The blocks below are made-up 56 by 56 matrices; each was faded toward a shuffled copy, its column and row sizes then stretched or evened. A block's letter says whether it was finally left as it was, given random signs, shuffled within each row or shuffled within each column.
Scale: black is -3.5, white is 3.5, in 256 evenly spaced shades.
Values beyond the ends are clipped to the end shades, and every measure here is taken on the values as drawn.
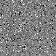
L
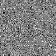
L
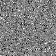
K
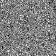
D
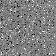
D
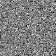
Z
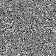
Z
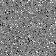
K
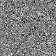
Z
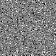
Z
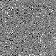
L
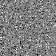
D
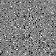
L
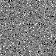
Z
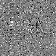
L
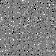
L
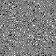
L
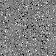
D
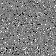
K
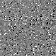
L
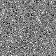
K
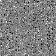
D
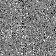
D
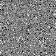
Z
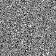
D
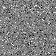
K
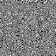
L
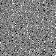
D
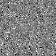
Z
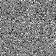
K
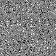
Z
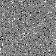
Z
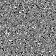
K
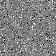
Z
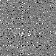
L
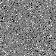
D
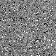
Z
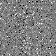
D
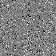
D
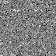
K
